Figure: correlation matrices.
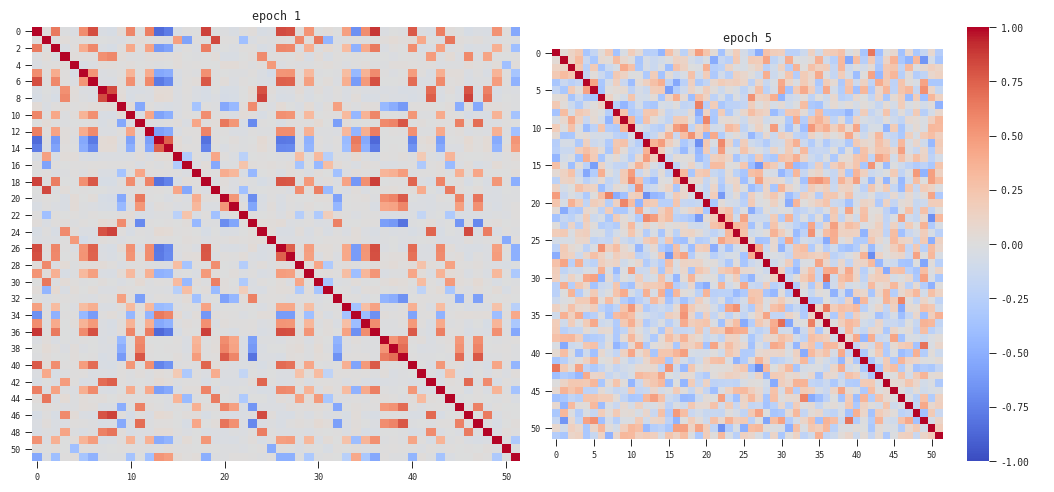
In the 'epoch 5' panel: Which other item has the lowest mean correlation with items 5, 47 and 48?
15
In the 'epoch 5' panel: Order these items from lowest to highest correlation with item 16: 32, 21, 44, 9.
21, 44, 9, 32
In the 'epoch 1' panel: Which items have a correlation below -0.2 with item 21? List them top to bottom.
9, 23, 32
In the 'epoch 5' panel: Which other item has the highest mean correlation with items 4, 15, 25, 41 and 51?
22
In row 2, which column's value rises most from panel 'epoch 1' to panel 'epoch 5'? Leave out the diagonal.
34
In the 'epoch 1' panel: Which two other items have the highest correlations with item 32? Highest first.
23, 9
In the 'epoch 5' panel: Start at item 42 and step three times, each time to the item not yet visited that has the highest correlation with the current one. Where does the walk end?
7
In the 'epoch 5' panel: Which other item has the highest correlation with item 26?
6
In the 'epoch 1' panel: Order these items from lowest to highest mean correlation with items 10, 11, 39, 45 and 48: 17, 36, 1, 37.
1, 36, 17, 37
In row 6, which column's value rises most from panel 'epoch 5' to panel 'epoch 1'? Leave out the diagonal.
18
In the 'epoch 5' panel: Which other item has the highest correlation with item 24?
34
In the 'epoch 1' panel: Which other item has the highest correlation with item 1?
19
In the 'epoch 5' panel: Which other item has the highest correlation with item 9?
20
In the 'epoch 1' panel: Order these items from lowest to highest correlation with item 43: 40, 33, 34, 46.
34, 46, 33, 40
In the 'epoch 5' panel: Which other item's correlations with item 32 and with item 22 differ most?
50
